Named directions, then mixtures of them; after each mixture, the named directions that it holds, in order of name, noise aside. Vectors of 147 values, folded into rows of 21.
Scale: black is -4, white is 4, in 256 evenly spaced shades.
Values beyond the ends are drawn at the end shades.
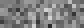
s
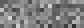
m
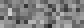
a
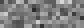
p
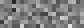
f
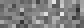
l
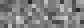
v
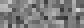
v.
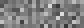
l, m.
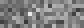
m, s, v.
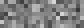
a, l, p.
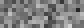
a, f, v.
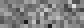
a, s.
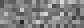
l, m, p.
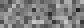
a, p, v.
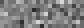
l, m, p.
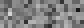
a, v.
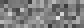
a, l, m.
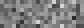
f, l.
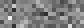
f, l, m.
